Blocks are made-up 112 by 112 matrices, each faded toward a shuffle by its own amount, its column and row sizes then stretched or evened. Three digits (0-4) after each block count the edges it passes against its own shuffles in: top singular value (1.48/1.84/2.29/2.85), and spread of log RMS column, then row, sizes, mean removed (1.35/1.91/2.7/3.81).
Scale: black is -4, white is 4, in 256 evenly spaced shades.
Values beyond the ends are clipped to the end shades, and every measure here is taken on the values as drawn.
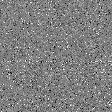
1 0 1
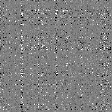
2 3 3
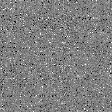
1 2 2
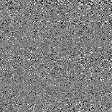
2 2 3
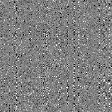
3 3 1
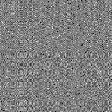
4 1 0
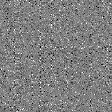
2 2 0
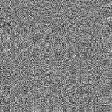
3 2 1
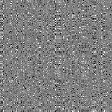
4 3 1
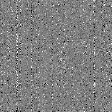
0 3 1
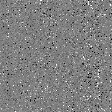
0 2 1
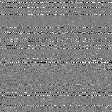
4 0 4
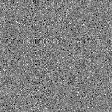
2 1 1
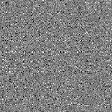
3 1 2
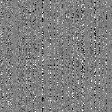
2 4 0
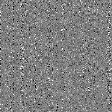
0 3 0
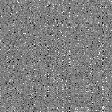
3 2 0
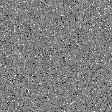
0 1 0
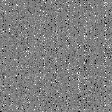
1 3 0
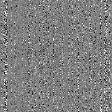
1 4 1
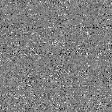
0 1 3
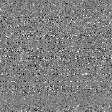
2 0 3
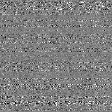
0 1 4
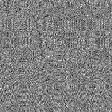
3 0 0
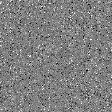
1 2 0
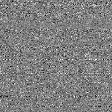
2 0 3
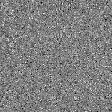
2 0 0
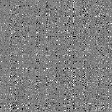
2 3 3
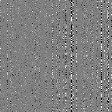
4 4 0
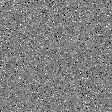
1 0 0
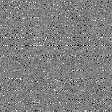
3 0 3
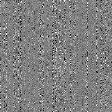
0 4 0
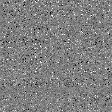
0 2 2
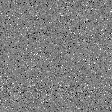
0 0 1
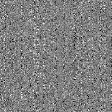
2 3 0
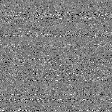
1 0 3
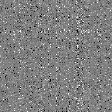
2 3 1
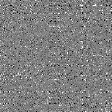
3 2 2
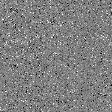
0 1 1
